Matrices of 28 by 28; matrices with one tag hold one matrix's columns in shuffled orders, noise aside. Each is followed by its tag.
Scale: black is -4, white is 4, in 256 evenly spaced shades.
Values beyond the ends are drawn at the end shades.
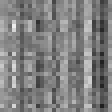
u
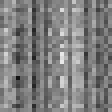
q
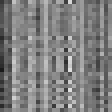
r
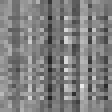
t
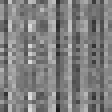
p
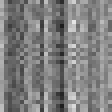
p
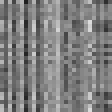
p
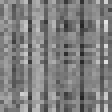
p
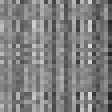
p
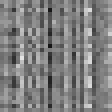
q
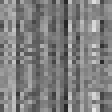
p
